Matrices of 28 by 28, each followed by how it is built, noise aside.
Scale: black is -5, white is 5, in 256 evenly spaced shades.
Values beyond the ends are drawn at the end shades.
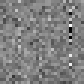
uneven columns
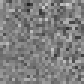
upper triangular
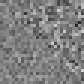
upper triangular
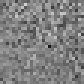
upper triangular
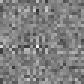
low rank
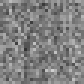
blocks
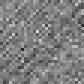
Hankel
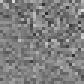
upper triangular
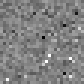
sparse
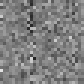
uneven columns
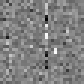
uneven columns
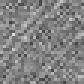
Hankel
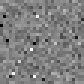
sparse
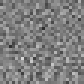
blocks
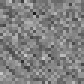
Toeplitz
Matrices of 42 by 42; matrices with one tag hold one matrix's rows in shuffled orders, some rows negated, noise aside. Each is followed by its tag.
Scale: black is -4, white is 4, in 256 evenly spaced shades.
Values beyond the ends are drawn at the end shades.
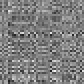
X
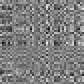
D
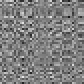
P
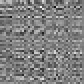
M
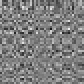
P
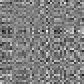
D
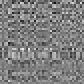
X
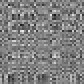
X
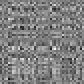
X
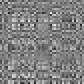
X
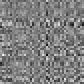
D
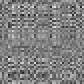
X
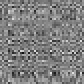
X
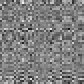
P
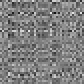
X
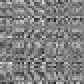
M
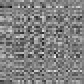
M
